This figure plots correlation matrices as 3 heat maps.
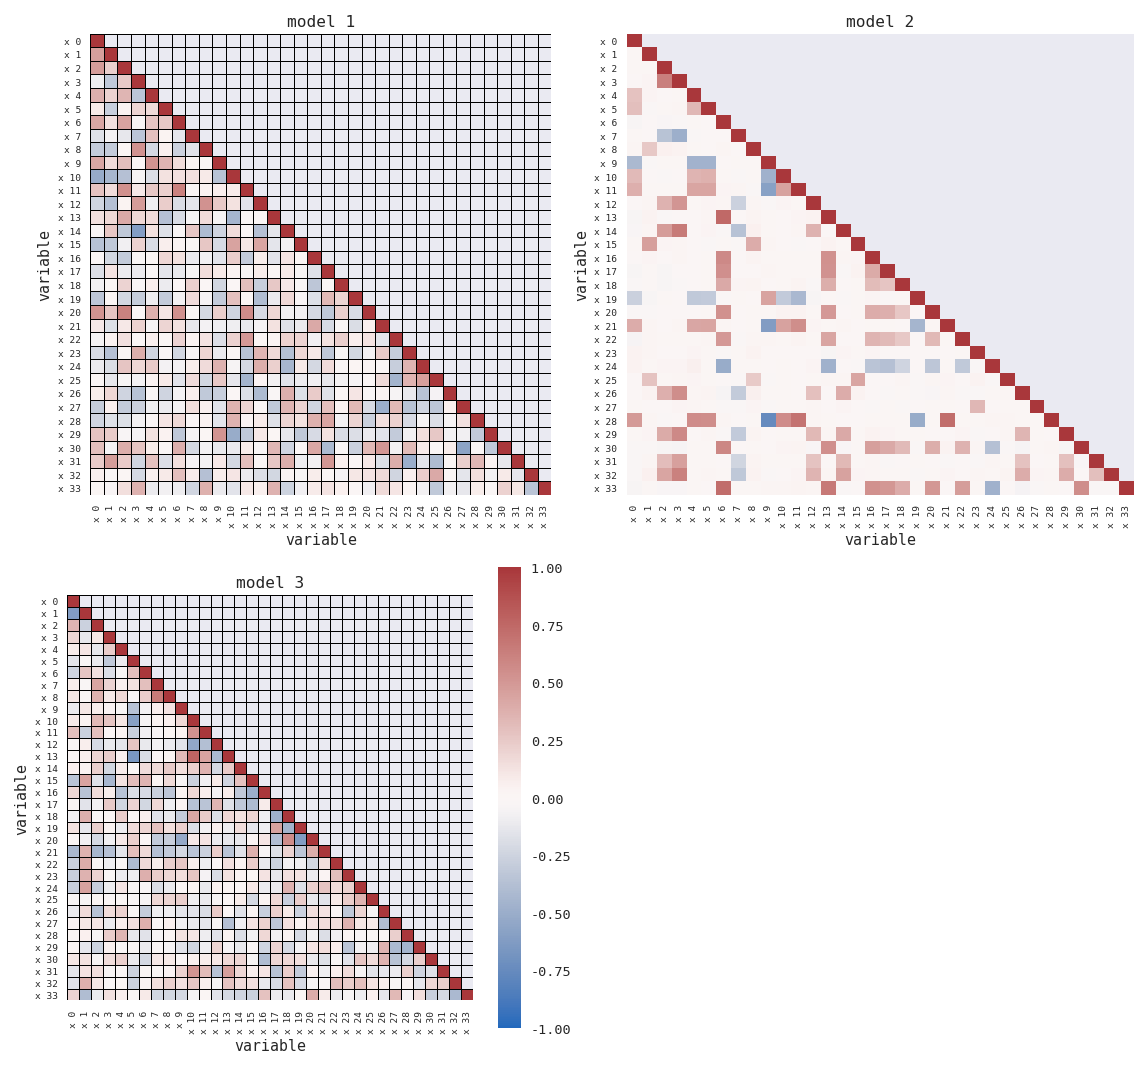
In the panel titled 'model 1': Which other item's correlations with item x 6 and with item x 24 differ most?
x 11
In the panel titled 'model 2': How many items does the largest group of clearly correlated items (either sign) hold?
10
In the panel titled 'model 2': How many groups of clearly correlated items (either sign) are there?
5
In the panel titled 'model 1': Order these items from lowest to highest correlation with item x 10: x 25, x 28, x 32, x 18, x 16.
x 25, x 18, x 32, x 16, x 28
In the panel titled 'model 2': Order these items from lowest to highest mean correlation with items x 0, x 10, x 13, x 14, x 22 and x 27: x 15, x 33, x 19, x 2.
x 19, x 15, x 2, x 33
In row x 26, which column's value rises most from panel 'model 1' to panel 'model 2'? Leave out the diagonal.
x 3
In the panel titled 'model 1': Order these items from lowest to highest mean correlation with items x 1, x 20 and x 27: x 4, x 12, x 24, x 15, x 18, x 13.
x 12, x 24, x 15, x 13, x 18, x 4
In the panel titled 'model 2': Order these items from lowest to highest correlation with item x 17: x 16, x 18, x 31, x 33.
x 31, x 18, x 16, x 33
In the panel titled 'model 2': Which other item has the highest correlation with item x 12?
x 3
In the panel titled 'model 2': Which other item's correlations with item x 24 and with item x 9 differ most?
x 28
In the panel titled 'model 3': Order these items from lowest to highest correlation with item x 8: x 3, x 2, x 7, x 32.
x 3, x 32, x 2, x 7
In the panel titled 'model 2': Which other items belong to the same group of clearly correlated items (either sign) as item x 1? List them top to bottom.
x 8, x 15, x 25
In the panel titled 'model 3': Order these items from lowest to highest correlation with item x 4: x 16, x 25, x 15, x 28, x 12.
x 16, x 12, x 25, x 15, x 28
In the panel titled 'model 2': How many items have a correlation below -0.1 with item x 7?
8
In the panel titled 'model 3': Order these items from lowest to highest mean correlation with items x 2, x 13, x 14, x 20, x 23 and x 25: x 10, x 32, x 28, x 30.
x 28, x 30, x 32, x 10
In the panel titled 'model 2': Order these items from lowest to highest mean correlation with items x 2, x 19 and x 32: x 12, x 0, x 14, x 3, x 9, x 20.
x 0, x 20, x 9, x 12, x 14, x 3
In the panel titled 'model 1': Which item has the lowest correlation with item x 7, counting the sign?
x 3
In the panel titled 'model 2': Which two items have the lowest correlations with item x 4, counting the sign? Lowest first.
x 9, x 19
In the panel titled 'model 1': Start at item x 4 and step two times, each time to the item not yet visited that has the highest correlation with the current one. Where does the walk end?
x 29
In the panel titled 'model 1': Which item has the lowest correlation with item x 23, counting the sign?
x 31
